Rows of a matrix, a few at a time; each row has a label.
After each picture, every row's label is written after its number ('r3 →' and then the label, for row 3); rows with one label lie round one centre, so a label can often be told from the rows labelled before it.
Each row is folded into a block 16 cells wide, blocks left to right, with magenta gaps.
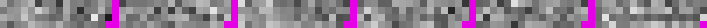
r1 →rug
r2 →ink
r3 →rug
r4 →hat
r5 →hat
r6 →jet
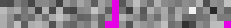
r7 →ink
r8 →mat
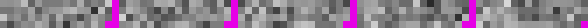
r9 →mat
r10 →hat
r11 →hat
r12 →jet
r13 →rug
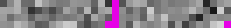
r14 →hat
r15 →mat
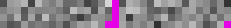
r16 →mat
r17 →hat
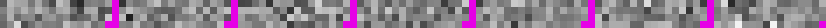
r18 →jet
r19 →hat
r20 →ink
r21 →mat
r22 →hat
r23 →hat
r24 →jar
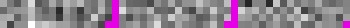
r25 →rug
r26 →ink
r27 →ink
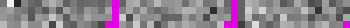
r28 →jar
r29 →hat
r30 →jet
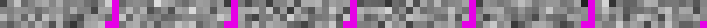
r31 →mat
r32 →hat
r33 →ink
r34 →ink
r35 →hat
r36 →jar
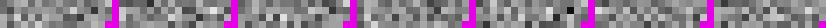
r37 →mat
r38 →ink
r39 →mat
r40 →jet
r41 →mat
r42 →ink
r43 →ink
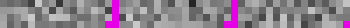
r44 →ink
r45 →jet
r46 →mat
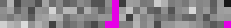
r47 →jar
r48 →hat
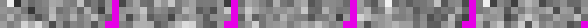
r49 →jar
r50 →hat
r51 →jet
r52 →rug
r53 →jar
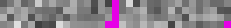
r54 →hat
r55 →jar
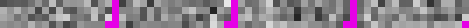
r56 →ink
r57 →mat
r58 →rug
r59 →jet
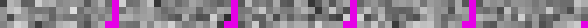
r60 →hat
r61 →rug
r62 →jet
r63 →hat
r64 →mat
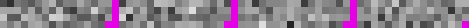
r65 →ink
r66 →hat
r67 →jar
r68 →mat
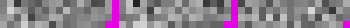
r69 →jar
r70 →jar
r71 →mat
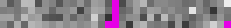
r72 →rug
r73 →mat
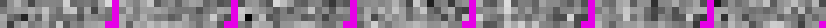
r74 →mat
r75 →rug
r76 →hat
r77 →jet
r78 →rug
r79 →rug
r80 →hat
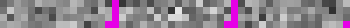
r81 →hat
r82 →ink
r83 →mat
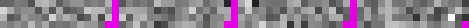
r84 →ink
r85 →hat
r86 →jar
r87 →rug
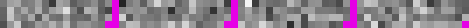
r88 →jet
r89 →hat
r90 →jar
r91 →jet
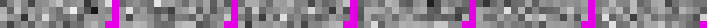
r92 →mat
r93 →hat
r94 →mat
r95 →jet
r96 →ink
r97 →jet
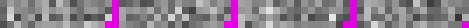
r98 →jet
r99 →ink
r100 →rug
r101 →jet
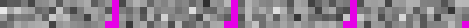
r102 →ink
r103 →mat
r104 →jet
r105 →mat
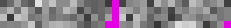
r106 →hat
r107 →hat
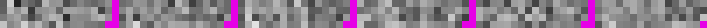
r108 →jar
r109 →jet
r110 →jet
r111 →rug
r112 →ink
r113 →jet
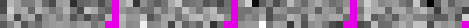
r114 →jet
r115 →jar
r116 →jar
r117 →jet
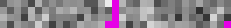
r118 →mat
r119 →rug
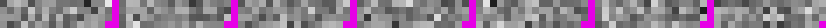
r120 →mat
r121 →jet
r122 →mat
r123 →hat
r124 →jar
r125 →jet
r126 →ink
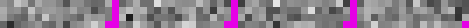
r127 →mat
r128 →hat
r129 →hat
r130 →jet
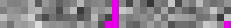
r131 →rug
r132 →ink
